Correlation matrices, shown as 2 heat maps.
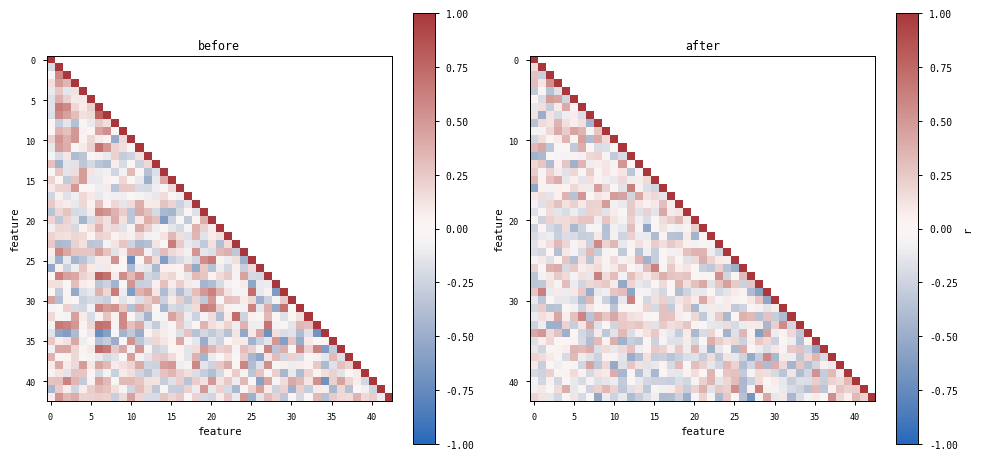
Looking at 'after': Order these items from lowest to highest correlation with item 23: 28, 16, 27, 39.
39, 16, 28, 27
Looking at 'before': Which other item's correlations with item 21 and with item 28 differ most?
29
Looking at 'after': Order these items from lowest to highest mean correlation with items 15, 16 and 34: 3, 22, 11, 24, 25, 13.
24, 25, 22, 13, 11, 3
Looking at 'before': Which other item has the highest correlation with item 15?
23
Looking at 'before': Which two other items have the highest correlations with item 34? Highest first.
26, 17
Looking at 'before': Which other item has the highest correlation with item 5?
1
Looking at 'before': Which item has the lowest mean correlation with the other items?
34
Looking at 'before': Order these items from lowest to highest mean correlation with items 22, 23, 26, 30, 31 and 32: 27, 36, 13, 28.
28, 13, 27, 36
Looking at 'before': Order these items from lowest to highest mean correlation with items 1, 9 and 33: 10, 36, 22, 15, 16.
15, 22, 16, 10, 36
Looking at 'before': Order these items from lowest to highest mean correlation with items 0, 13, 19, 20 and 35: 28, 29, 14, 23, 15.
14, 15, 28, 23, 29
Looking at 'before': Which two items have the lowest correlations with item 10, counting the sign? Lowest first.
25, 29
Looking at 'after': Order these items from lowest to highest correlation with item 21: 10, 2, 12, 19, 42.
2, 10, 19, 42, 12
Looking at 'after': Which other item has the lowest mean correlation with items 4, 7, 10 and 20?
34
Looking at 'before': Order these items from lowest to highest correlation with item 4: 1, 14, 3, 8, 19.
19, 8, 3, 1, 14
